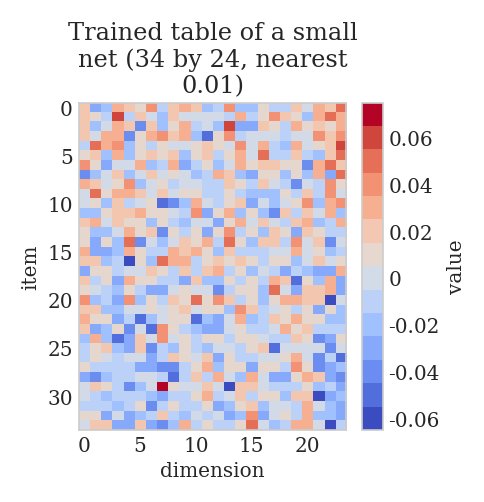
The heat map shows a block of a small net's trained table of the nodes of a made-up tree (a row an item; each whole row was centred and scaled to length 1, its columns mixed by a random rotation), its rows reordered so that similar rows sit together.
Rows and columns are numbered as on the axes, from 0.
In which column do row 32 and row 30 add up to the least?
21
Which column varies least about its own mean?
18
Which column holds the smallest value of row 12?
12
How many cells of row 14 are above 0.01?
8
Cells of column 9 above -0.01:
21
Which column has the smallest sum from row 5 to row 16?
2
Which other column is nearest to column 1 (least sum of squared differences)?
14
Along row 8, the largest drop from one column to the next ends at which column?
5
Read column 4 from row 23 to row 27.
-0.04 -0.03 -0.03 0 -0.01
